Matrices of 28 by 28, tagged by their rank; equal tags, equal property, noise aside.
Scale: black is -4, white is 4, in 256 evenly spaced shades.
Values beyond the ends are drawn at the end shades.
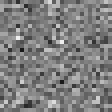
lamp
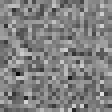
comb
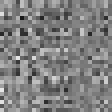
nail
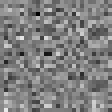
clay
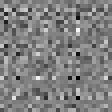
clay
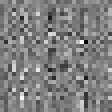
clay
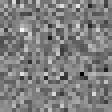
lamp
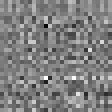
clay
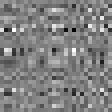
nail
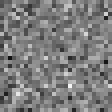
comb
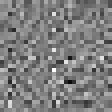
clay
